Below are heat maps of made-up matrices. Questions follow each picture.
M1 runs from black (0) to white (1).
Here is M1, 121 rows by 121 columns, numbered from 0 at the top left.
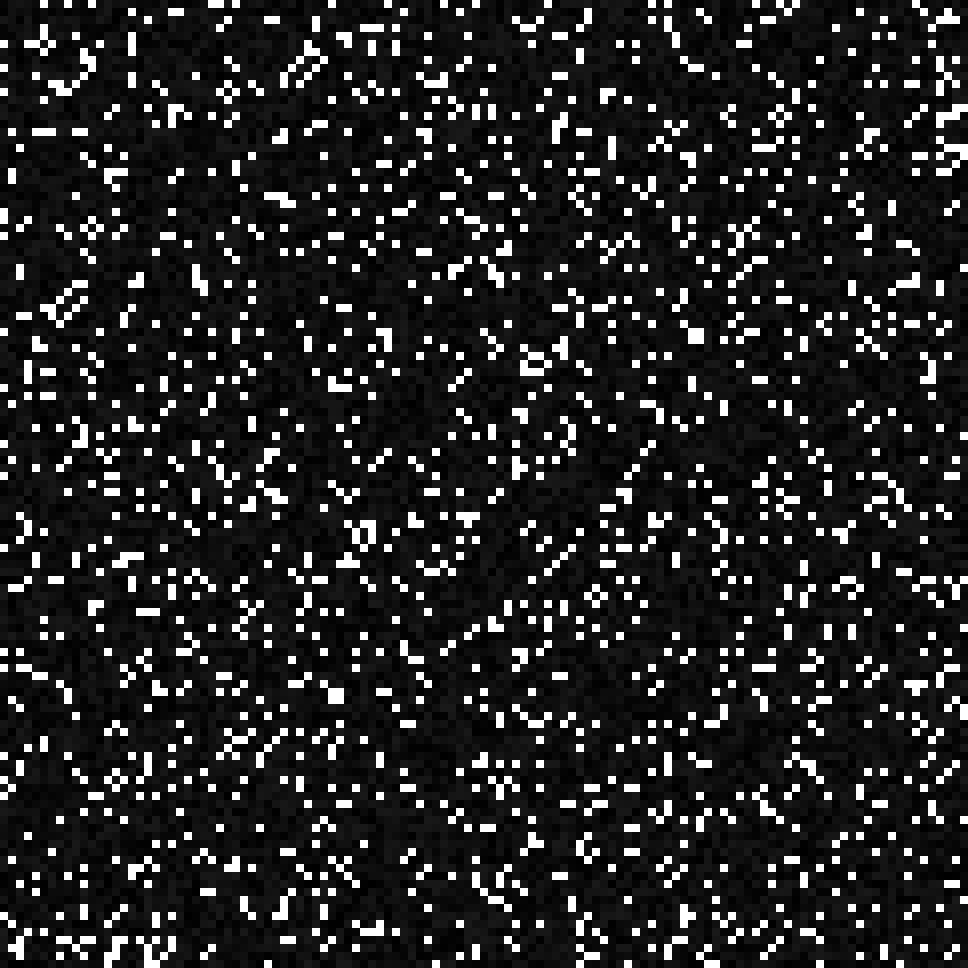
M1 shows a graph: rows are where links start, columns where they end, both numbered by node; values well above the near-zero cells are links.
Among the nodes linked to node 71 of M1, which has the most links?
node 21
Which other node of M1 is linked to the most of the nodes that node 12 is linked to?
node 68
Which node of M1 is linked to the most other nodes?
node 72
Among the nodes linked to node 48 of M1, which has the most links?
node 41
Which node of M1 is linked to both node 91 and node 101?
node 13
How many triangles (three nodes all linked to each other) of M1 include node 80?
4
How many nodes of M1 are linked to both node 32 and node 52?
2
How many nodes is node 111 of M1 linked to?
10
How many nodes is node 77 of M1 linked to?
10
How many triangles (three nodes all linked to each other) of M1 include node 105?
6
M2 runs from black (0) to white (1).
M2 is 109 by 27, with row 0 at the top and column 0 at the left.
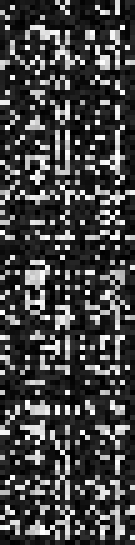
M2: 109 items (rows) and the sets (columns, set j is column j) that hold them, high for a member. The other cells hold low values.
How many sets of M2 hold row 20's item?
8
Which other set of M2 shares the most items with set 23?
13
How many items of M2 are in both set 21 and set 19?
5
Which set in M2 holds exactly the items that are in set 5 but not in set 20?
17
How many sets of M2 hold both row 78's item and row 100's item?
1
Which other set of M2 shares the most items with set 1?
8
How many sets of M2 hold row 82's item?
12
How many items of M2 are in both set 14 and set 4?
2
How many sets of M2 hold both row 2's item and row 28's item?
2
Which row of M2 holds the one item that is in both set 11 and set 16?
69
